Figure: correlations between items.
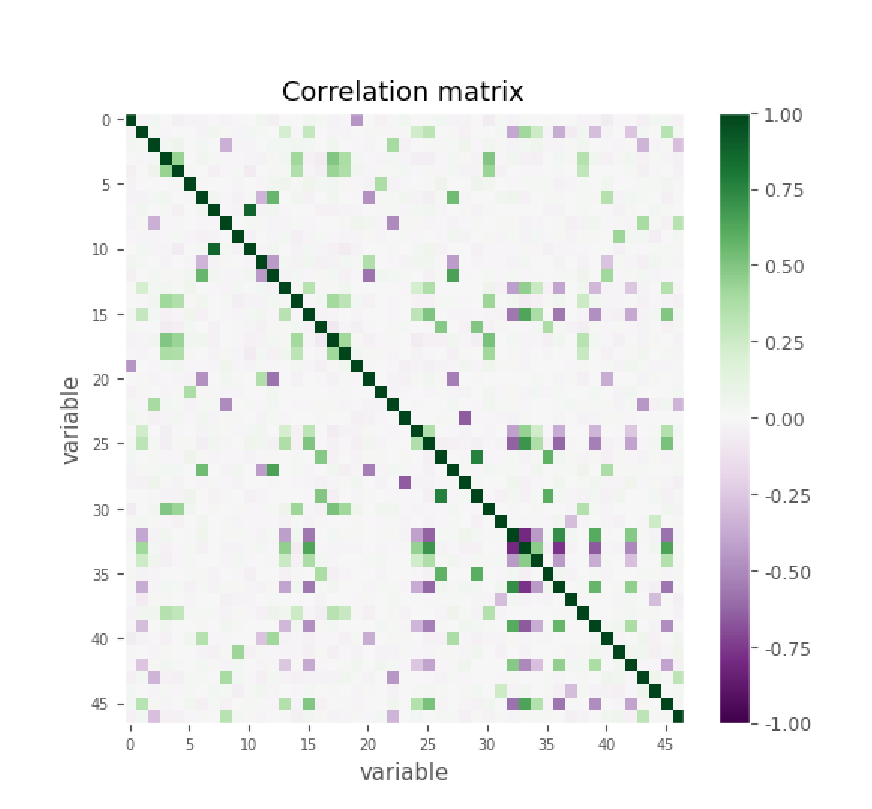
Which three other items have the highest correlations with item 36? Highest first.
32, 39, 42
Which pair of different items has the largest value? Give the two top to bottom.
7, 10
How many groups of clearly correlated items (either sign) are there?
11
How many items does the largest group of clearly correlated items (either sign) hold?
12
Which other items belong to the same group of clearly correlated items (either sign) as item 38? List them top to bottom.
3, 4, 14, 17, 18, 30
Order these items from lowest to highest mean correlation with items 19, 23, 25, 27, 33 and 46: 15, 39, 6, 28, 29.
39, 28, 29, 6, 15
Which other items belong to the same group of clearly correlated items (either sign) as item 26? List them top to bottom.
16, 29, 35
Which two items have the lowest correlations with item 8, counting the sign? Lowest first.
22, 2
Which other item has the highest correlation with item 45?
33
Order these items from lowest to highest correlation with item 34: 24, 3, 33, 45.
3, 24, 45, 33
